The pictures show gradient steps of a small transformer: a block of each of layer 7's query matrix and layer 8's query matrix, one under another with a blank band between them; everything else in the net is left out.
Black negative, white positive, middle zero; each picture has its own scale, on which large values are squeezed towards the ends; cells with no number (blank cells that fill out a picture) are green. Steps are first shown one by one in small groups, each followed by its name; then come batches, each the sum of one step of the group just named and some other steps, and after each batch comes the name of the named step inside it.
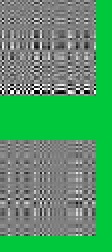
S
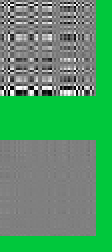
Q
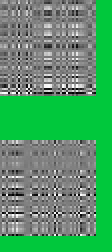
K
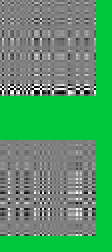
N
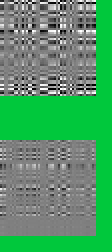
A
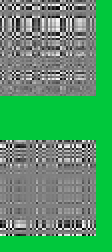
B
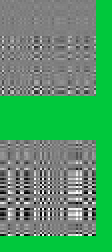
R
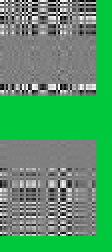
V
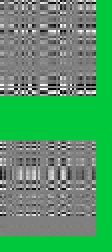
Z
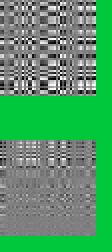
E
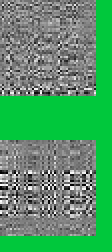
N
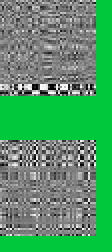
A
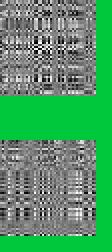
R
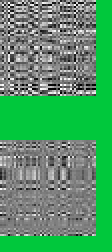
Z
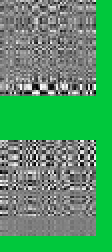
Z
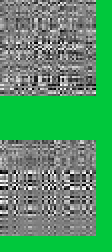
Z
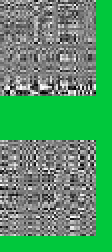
Q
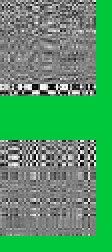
A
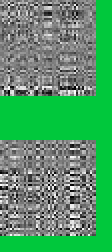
Q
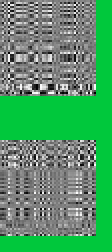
R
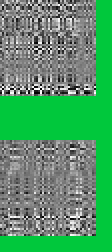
N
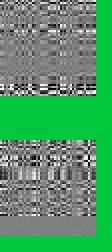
Z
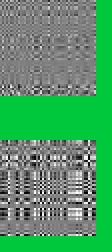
R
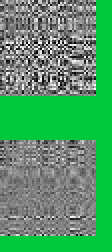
E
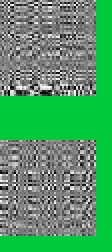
Q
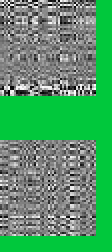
Q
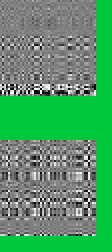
S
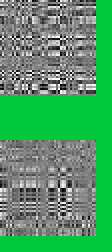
V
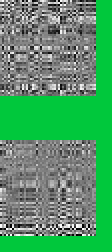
V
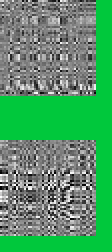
V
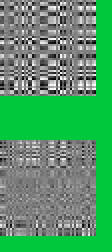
E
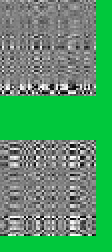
S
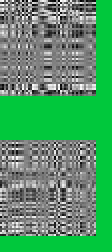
V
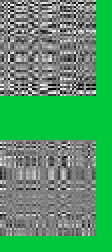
Z
